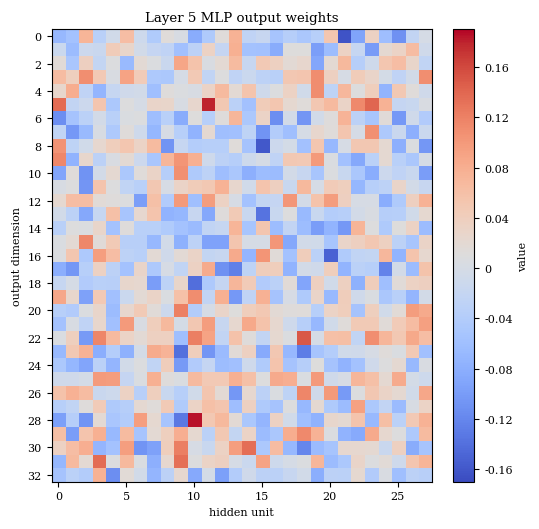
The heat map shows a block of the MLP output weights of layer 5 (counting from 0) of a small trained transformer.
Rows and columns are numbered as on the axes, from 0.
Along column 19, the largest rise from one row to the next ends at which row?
3
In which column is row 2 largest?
9
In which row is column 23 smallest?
1
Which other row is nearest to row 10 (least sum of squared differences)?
32
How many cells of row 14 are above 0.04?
3
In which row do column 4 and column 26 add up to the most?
22
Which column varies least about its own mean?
6
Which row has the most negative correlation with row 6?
26
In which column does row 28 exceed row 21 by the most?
10
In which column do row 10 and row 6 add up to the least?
0
